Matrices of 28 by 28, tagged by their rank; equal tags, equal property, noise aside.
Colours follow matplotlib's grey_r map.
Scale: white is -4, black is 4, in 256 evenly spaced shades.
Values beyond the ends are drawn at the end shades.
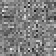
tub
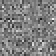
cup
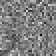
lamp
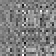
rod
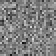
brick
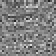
cup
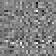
cup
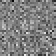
cup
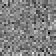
brick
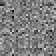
lamp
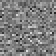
tub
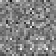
rod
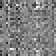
rod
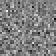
lamp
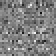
rod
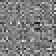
tub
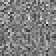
rod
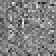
brick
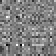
cup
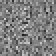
brick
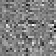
rod
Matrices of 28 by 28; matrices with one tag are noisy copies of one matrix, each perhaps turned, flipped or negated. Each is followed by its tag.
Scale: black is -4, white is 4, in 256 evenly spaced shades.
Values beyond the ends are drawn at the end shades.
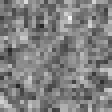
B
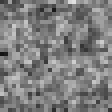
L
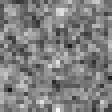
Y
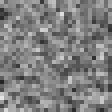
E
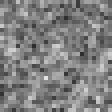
Y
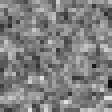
E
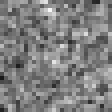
Y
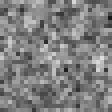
Y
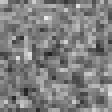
Y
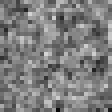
L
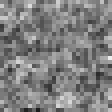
L
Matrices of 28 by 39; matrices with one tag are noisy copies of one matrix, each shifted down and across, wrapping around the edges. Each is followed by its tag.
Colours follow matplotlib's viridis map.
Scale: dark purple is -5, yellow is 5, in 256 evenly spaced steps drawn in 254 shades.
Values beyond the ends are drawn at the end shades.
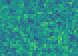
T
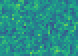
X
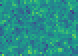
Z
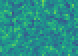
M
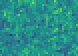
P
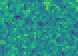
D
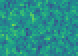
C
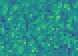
M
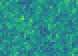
P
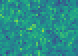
P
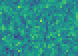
M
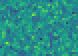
M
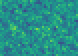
D
